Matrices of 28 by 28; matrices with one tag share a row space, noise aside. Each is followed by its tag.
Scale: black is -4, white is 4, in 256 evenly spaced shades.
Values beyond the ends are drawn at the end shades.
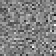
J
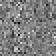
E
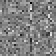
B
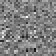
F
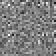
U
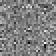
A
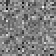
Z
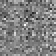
J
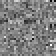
J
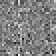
E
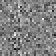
E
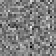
B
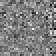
J
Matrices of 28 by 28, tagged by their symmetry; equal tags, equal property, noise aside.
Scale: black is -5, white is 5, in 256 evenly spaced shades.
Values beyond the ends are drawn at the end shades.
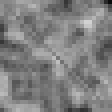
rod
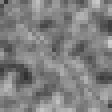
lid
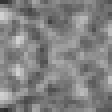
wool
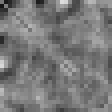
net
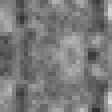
wool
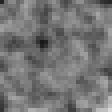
net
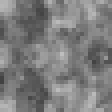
wool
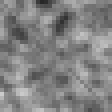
lid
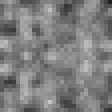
wool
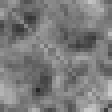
net
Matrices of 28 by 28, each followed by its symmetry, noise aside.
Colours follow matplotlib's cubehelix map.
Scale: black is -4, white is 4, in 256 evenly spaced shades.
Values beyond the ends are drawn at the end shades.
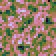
symmetric.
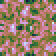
mirrored top to bottom.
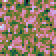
antisymmetric.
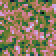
no symmetry.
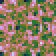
mirrored top to bottom.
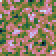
symmetric.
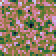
no symmetry.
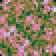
symmetric across the other diagonal.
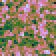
antisymmetric.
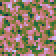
same after a half turn.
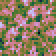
symmetric.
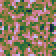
mirrored top to bottom.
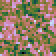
antisymmetric.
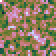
symmetric.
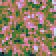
antisymmetric.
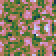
mirrored top to bottom.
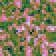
symmetric.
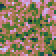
no symmetry.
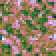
symmetric across the other diagonal.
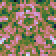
mirrored left to right.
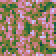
mirrored top to bottom.
